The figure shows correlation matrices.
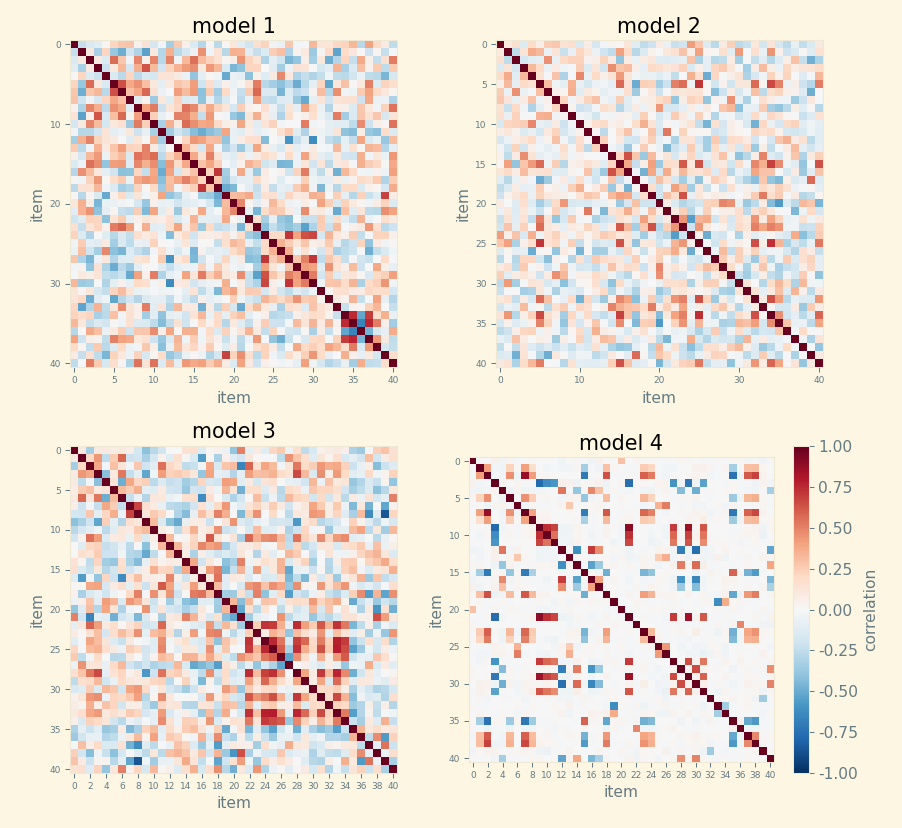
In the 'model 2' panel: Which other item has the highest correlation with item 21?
11
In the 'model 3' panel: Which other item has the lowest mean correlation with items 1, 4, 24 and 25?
35
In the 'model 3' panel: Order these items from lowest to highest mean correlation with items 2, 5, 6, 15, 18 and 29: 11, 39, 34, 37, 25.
39, 37, 34, 25, 11
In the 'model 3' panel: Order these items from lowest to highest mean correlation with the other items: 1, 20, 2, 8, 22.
20, 1, 8, 2, 22
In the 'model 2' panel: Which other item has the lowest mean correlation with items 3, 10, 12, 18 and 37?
26
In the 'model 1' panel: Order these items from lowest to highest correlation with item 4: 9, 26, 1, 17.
9, 17, 1, 26
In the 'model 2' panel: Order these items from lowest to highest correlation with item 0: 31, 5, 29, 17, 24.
31, 17, 5, 29, 24
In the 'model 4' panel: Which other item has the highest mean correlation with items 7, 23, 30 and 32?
2
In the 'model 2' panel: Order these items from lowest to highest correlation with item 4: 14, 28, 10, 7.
28, 14, 7, 10
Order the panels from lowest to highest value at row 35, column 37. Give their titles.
model 4, model 2, model 3, model 1
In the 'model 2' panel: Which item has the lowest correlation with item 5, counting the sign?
17
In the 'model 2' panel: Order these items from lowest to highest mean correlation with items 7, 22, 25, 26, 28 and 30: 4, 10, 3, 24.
24, 10, 4, 3
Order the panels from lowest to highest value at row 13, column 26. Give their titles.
model 2, model 1, model 3, model 4
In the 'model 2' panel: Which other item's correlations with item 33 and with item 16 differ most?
18
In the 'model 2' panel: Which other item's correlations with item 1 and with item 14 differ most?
30
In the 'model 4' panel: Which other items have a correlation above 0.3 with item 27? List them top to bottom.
9, 10, 11, 21, 29, 31
